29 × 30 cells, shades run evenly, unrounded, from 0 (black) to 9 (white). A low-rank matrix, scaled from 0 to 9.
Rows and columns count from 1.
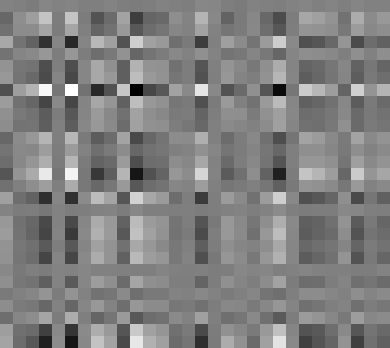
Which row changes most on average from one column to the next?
8
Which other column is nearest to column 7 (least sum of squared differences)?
23
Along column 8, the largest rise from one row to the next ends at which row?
9
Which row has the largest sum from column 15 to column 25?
15
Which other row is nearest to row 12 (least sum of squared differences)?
14
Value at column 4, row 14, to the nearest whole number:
6
